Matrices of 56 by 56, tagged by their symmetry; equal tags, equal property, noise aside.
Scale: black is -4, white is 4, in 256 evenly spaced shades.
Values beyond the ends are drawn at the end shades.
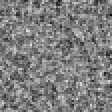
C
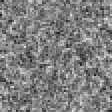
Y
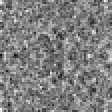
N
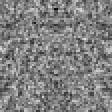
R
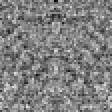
R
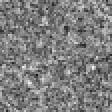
C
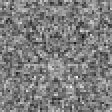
R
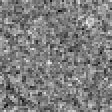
C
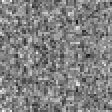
N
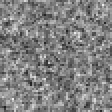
C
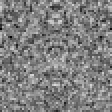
R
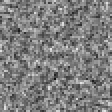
Y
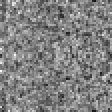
N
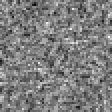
Y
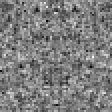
R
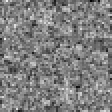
Y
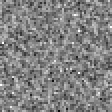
Y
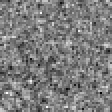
C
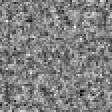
Y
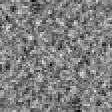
Y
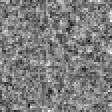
C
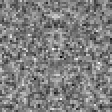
R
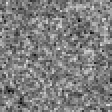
C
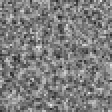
C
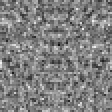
R
